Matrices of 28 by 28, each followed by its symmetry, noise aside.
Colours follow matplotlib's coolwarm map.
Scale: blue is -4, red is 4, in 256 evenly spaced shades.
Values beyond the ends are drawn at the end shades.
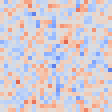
same after a half turn.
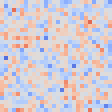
symmetric across the other diagonal.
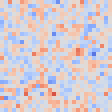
antisymmetric.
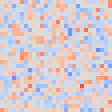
symmetric.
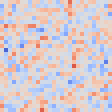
same after a half turn.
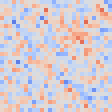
symmetric across the other diagonal.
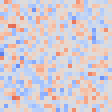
symmetric across the other diagonal.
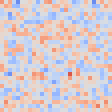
mirrored left to right.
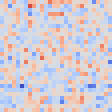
mirrored left to right.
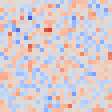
symmetric.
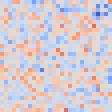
symmetric across the other diagonal.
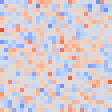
same after a half turn.
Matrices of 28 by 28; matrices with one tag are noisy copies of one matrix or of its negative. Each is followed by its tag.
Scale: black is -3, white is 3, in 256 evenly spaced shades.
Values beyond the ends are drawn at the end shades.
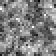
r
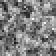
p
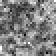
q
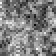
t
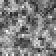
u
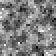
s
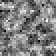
s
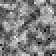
s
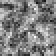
s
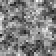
r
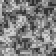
u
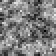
r
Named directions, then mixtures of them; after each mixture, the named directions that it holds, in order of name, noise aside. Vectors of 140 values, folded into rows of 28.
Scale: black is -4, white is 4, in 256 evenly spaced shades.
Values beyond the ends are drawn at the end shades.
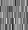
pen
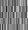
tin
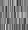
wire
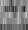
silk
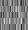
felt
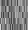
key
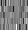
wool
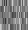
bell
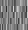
tin.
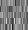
pen.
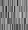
key, tin, wire.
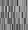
key, tin, wire.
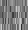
bell, felt, tin.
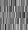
pen, wire.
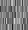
bell, pen, wire.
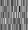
bell, key, tin.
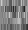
bell, silk.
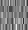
pen, wool.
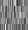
wire.
